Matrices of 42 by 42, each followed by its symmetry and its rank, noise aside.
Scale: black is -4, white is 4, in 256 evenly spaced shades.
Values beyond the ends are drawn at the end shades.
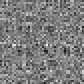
no symmetry, rank six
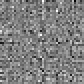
no symmetry, rank six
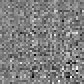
antisymmetric, rank six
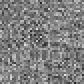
symmetric, rank seven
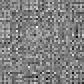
symmetric, rank five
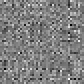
no symmetry, rank six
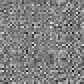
no symmetry, rank six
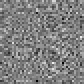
no symmetry, rank seven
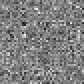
no symmetry, rank six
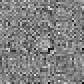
symmetric, rank six
